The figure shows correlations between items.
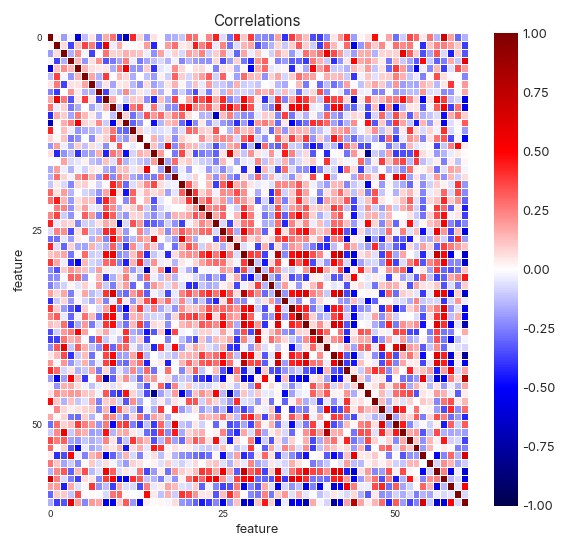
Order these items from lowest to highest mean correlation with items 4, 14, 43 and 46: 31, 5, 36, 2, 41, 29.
29, 41, 36, 5, 2, 31
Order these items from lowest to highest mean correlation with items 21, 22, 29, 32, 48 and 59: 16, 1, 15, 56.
15, 16, 56, 1
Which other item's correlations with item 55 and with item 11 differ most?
0
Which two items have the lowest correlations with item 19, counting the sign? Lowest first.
46, 24
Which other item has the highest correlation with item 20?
9
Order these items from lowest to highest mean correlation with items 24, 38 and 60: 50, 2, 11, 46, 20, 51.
20, 2, 51, 50, 11, 46
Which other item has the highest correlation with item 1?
8
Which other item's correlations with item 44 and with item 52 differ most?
60
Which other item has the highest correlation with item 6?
58
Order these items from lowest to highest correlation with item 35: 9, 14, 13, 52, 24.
14, 52, 24, 13, 9
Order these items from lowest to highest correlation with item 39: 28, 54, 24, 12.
12, 54, 24, 28
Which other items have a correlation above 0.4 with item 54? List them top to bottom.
3, 44, 60
